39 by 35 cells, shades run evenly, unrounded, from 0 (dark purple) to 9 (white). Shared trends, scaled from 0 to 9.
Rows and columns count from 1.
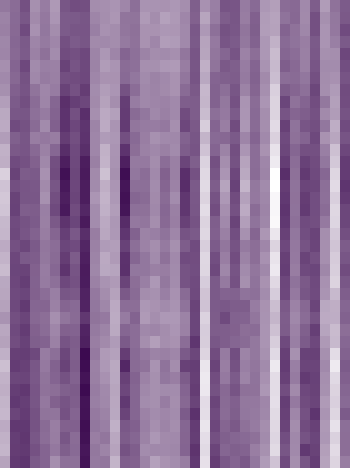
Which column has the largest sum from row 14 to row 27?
28
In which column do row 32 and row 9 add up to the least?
9
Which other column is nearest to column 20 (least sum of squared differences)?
3
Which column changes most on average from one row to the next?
13
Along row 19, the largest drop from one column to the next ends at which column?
29
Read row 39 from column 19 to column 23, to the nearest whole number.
4 2 8 2 3
